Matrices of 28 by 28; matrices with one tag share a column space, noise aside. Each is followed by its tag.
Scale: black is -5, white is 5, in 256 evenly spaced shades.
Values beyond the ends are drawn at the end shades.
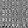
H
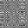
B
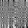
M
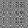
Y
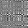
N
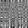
M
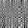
M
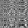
H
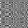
Y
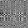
N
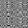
Y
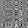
H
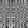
M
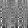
M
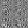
H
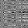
B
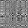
N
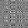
B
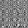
H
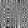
M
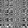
H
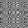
Y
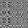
Y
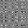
B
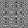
Y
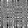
M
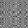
Y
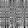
M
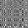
H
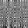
M
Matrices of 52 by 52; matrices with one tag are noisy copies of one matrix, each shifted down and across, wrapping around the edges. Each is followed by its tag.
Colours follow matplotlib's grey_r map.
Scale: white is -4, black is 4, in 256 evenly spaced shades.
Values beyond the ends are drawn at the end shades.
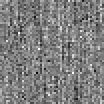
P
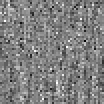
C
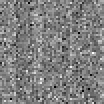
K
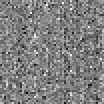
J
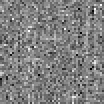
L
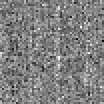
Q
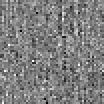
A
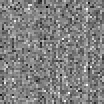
Q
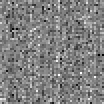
Q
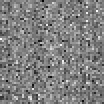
J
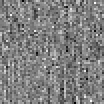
A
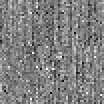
P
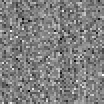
K
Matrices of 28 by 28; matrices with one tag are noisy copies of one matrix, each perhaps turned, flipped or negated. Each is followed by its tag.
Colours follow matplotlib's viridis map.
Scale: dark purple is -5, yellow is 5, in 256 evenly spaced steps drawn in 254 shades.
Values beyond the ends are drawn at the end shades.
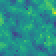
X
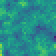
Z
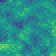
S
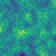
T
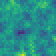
T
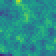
Z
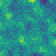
X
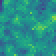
Z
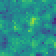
T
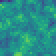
Z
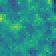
Z
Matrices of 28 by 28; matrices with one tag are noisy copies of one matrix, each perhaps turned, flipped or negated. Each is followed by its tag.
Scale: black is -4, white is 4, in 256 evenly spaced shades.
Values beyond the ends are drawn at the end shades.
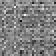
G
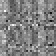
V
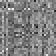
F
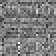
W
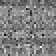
V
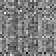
W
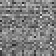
G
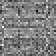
W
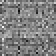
W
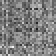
F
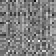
G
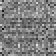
W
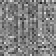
W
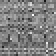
F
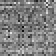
F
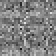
V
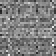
W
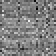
W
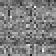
V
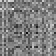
F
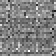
W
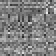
F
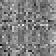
V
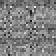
V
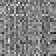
G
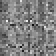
V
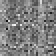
V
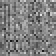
G
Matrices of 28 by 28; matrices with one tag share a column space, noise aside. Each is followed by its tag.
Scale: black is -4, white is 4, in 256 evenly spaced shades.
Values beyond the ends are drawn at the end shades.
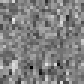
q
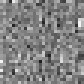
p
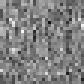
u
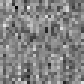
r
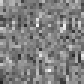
p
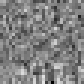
q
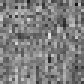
r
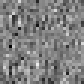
q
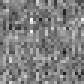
u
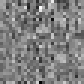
r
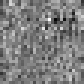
u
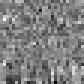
q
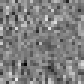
q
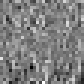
q
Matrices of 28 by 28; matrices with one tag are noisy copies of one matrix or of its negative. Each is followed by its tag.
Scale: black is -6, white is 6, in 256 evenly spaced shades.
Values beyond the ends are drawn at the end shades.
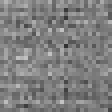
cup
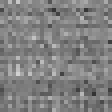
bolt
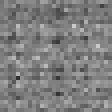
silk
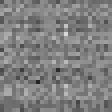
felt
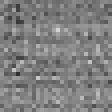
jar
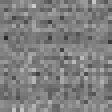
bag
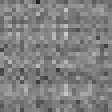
felt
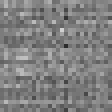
cup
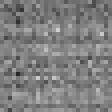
jar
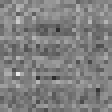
jar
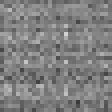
felt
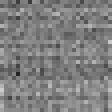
bolt
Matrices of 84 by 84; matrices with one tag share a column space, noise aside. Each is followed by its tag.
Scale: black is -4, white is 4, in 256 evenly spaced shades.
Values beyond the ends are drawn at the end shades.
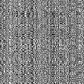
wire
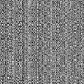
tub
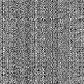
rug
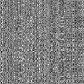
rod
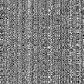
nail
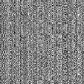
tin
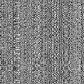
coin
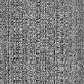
coin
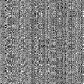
wire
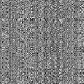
rug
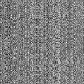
coin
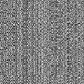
tub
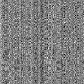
coin
